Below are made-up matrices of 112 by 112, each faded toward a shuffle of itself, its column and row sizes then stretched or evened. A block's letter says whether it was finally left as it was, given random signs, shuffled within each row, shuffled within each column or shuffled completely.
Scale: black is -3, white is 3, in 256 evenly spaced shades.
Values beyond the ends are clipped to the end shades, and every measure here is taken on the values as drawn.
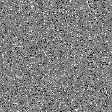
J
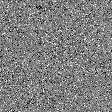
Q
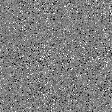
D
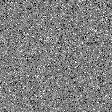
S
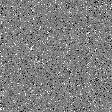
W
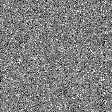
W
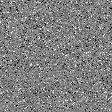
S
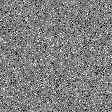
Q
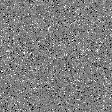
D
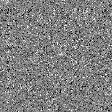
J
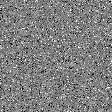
S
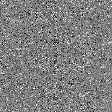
J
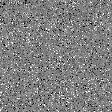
D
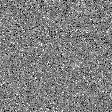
S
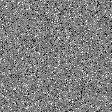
W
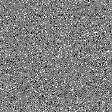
J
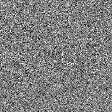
J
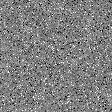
Q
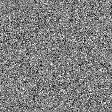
S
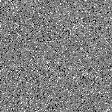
D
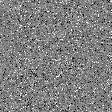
W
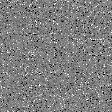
D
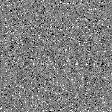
J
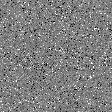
S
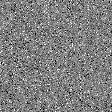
W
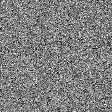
W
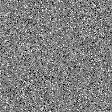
W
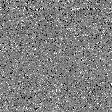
S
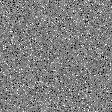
Q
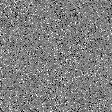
W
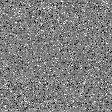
S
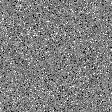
Q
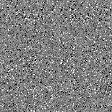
J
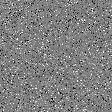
Q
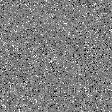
J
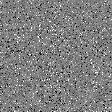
D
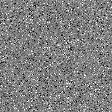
D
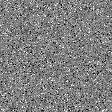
S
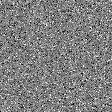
Q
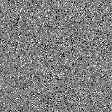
J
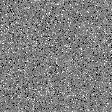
W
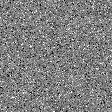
Q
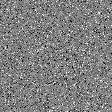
Q
